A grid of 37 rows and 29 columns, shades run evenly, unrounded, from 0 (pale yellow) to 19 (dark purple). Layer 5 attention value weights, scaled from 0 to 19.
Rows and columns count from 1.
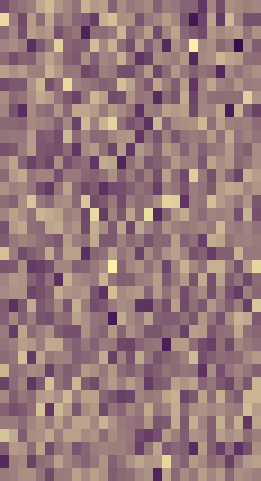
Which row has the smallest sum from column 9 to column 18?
33
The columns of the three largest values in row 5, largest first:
22, 16, 17
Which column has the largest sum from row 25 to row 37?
18
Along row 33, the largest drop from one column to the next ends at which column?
29
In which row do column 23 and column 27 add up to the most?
4
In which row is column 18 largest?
37
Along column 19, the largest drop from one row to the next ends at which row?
36
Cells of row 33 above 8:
17
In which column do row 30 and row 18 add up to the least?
6
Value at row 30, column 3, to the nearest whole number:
9
